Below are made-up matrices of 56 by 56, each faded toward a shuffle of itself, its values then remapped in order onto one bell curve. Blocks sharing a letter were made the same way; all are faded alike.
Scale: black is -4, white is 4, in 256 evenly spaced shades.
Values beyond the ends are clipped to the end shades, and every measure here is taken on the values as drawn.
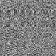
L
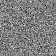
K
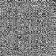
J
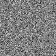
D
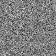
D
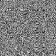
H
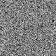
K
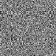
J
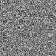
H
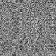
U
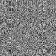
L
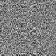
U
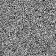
D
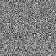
L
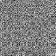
J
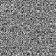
L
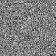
L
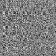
U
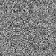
U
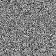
K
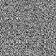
U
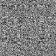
H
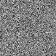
D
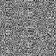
L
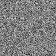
K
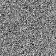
D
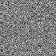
L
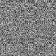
U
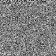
H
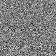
K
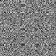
J
